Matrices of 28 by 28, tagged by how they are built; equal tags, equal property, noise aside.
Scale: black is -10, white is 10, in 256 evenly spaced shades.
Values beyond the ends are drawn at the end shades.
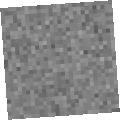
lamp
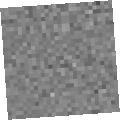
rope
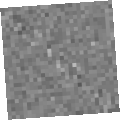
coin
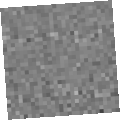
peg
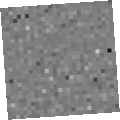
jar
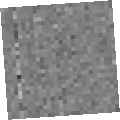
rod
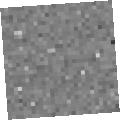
jar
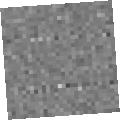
peg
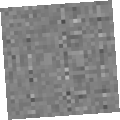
rope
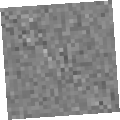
coin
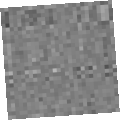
rope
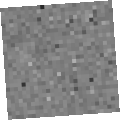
jar
